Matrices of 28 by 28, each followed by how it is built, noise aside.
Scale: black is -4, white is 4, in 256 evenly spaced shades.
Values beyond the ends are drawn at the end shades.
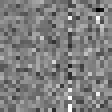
uneven columns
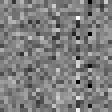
uneven columns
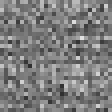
blocks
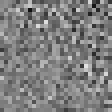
upper triangular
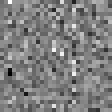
uneven columns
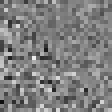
lower triangular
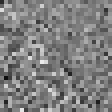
lower triangular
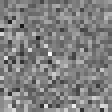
lower triangular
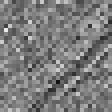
Hankel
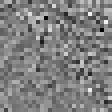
upper triangular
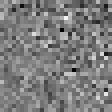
upper triangular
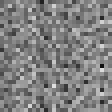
repeating rows
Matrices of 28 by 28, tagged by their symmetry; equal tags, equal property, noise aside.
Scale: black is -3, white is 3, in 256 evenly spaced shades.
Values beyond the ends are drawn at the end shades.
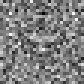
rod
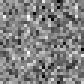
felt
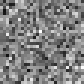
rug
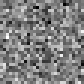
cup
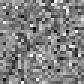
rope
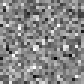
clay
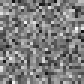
rope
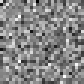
rug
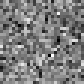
cup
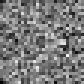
felt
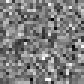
rope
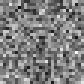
rod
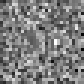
felt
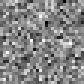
clay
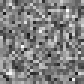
clay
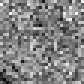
clay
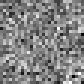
felt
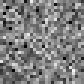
clay
